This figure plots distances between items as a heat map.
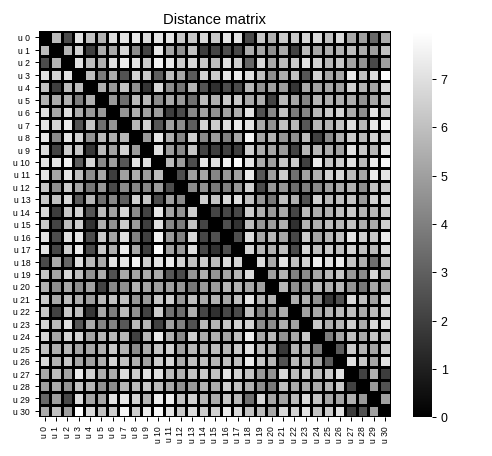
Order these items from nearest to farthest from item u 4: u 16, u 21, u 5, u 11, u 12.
u 16, u 12, u 11, u 21, u 5
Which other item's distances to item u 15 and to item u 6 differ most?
u 17
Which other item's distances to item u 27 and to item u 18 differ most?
u 30
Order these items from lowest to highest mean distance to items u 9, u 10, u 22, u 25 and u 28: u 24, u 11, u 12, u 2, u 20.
u 12, u 20, u 11, u 24, u 2
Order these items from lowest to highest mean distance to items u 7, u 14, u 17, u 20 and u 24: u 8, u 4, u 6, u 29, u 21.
u 4, u 8, u 6, u 21, u 29
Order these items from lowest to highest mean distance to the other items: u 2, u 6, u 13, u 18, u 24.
u 6, u 13, u 24, u 2, u 18
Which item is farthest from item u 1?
u 10
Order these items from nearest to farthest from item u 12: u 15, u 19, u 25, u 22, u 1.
u 19, u 22, u 15, u 1, u 25
